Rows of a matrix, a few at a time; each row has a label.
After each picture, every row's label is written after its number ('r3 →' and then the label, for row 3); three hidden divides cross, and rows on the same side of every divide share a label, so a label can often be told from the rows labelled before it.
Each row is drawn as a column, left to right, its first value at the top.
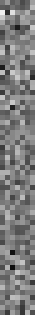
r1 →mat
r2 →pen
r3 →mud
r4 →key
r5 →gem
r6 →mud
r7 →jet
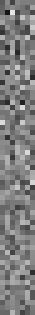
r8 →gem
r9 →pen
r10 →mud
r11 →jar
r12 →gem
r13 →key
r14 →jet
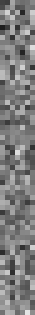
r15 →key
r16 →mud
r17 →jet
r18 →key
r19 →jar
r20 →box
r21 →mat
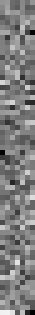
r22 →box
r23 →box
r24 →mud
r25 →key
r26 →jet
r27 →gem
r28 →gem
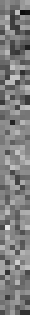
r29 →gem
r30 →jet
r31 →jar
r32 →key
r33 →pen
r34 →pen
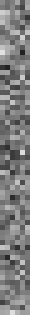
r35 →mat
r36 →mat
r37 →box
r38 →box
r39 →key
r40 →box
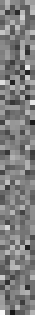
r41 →box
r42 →jet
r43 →gem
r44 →pen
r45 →mat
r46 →jar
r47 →box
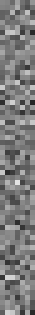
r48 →gem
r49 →box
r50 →box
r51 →jet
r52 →gem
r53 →mud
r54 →gem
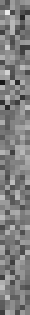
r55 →gem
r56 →mud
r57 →jet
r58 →gem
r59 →jar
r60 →pen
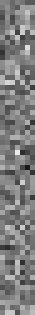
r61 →jar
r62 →box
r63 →box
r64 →key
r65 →jet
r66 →mat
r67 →box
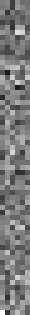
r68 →box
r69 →pen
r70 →key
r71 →box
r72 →box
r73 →key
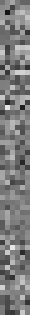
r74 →mat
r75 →pen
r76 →gem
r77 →mat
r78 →mud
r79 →mat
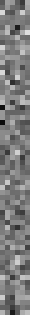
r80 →mud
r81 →jet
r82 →gem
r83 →key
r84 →mud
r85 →box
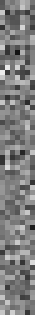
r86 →mud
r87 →jar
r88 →box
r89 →jar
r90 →jet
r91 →pen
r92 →key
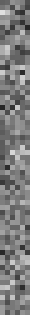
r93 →mud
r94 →mat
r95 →key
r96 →pen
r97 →jar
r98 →key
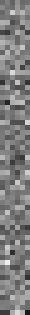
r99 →gem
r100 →gem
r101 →mud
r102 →box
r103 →mud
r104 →gem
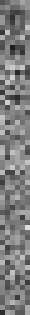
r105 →gem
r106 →box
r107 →jar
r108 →pen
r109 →jar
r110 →jet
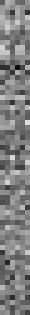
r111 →mat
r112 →jet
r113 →pen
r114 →mat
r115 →mat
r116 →pen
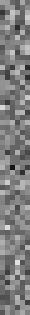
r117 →pen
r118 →jet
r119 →mat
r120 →key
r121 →box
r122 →mat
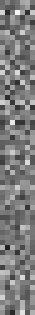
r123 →mud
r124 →jar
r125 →gem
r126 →mud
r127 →box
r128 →pen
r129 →mud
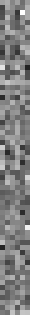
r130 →jar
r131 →jet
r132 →box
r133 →jar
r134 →mud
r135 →jet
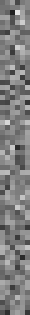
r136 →gem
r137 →gem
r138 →jar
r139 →mud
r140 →mat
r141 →gem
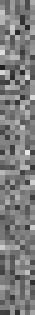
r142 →mat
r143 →gem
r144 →jet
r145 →gem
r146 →jar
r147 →key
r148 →jet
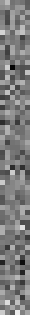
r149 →box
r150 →jar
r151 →mat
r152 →box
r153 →jet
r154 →mud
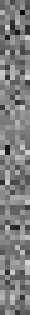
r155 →key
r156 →jet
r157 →key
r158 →gem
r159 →pen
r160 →key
